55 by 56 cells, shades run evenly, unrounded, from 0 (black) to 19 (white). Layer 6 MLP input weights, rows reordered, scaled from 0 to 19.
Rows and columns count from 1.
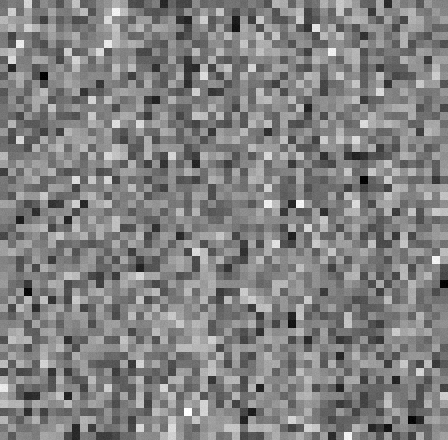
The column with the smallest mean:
46
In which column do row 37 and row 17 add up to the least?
4
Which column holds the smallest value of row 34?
18
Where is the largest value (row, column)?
52, 24
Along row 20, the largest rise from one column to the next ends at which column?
22
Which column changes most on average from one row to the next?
37
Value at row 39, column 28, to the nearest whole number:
7
